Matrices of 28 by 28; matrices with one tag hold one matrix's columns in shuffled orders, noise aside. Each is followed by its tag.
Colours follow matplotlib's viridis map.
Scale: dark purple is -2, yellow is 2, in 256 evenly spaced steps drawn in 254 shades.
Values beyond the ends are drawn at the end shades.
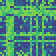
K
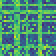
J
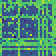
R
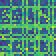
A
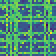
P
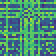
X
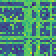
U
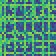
P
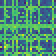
A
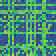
J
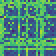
R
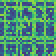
U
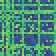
J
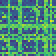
A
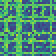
P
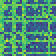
P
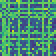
X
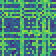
X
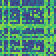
A
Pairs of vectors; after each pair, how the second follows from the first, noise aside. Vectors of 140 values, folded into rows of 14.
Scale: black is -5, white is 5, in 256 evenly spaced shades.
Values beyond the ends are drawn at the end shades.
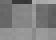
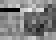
wrapped around, scaled up.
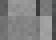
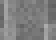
wrapped around, negated, shrunk.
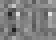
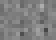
wrapped around, negated, shrunk.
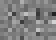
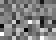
wrapped around, scaled up.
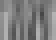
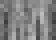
negated.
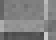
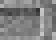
wrapped around.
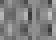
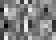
reversed, negated, scaled up.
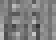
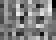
reversed, negated, scaled up.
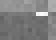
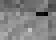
negated.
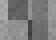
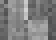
reversed, negated.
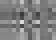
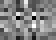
reversed, negated, scaled up.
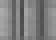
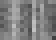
reversed, negated.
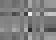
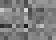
reversed, negated.
